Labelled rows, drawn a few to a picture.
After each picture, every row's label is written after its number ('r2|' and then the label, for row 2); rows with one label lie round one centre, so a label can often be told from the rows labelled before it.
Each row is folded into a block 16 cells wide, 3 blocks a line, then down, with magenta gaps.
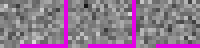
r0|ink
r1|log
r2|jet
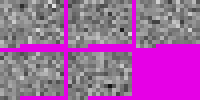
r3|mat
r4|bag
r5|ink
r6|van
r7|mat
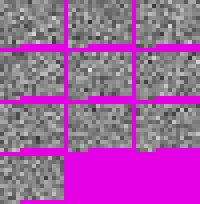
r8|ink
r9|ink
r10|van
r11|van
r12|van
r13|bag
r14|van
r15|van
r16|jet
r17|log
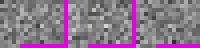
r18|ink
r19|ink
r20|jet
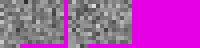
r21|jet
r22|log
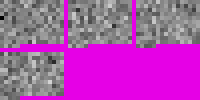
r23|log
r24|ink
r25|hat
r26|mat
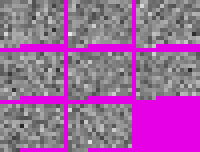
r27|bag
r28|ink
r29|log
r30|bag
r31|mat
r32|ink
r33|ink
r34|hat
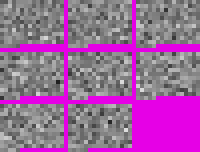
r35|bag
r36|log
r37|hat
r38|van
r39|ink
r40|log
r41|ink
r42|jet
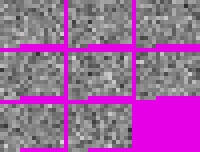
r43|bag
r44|ink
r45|ink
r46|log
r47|ink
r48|bag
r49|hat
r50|log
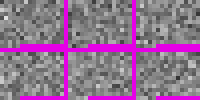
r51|ink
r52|jet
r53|ink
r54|ink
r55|ink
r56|log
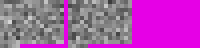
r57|ink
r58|mat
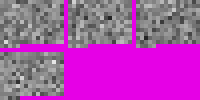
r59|jet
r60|mat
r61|hat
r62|bag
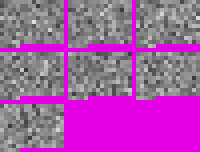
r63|bag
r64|hat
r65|van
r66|van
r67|log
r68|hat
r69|log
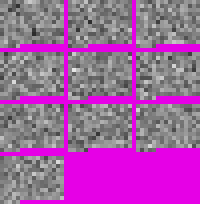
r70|van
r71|bag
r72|ink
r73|bag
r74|log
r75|van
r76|van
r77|mat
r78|hat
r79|van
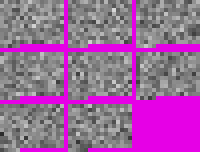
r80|hat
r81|bag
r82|log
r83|ink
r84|hat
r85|jet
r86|van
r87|ink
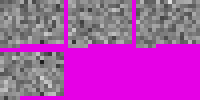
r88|ink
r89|ink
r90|hat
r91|hat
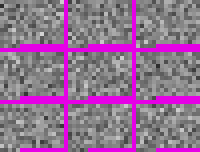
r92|van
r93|ink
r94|mat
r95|log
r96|jet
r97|bag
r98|van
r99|bag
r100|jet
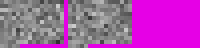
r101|bag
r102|hat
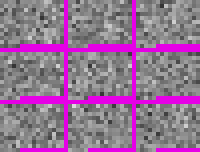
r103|ink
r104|ink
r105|ink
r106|jet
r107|log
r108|log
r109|ink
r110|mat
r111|hat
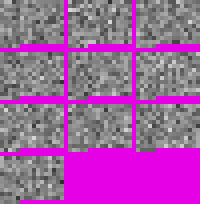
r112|van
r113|bag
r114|ink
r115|ink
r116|mat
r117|hat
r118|ink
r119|log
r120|mat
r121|jet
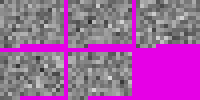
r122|mat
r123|bag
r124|van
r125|jet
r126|mat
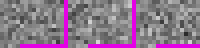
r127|hat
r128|van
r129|van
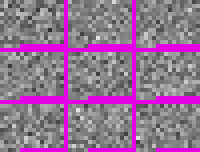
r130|log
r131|ink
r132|bag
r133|jet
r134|ink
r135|mat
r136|mat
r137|van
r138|ink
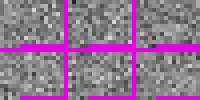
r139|mat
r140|bag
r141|ink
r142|ink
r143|ink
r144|mat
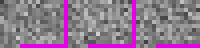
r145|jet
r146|van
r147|log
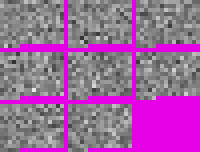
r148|hat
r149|van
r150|van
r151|hat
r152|jet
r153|jet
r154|mat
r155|hat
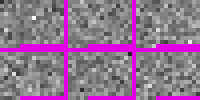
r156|ink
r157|mat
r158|van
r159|mat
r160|bag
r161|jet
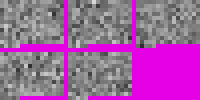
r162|hat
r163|ink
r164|jet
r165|bag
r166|ink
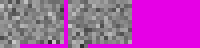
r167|hat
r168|hat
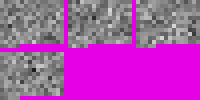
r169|bag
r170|log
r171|bag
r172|jet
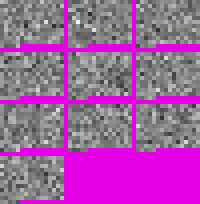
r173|jet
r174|ink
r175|hat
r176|log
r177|jet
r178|hat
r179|bag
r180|van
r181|mat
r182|bag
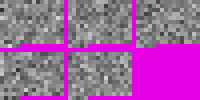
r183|log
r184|mat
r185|van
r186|bag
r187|van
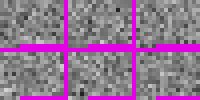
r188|mat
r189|bag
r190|van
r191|log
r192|mat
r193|mat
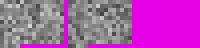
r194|jet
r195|bag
